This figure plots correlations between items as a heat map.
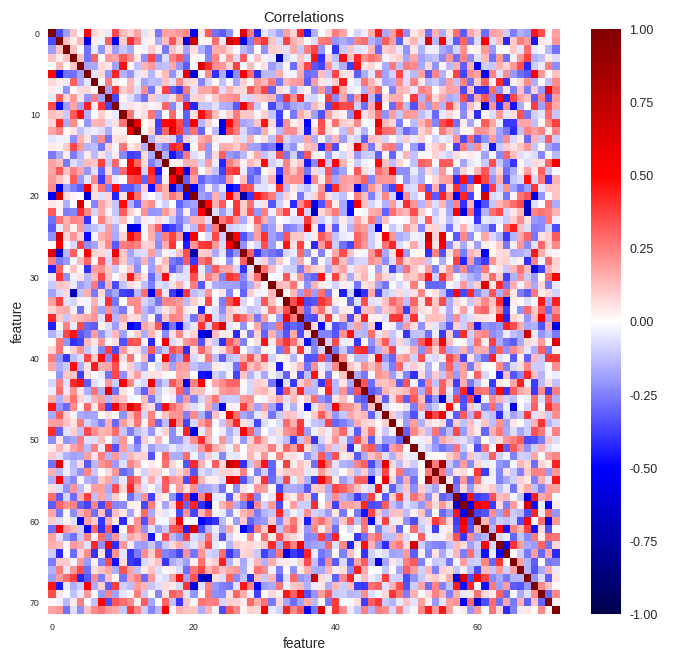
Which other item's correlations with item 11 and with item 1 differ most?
46
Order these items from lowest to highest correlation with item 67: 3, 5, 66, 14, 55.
5, 66, 55, 14, 3
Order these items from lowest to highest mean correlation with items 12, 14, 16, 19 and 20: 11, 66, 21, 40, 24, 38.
24, 21, 66, 40, 38, 11
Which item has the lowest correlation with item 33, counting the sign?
64
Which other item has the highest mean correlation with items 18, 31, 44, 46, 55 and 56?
11
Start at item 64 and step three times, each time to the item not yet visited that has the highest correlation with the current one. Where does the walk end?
65
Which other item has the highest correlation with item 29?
20
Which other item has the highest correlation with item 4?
21
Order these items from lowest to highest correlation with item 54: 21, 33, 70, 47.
70, 21, 33, 47
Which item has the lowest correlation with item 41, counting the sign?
32
